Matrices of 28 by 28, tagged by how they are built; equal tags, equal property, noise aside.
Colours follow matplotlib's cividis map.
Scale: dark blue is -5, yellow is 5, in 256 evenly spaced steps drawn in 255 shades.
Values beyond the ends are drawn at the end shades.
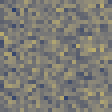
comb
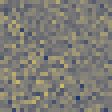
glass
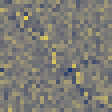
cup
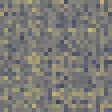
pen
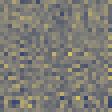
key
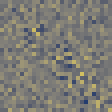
cup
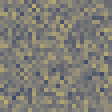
comb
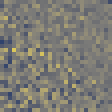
glass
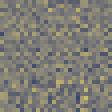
key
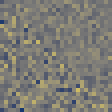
glass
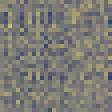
pen
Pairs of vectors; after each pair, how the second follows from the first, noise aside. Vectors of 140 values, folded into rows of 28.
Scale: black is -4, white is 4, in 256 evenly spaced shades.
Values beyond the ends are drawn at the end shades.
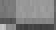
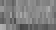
shrunk.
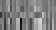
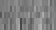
shrunk.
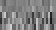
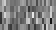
sign-scrambled.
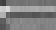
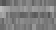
shrunk.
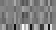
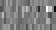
wrapped around, partly zeroed.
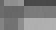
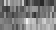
copied.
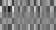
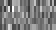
sign-scrambled.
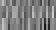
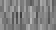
wrapped around, shrunk.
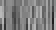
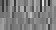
wrapped around, partly zeroed.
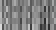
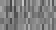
wrapped around, shrunk.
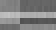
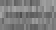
wrapped around, shrunk.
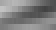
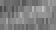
negated, shrunk.
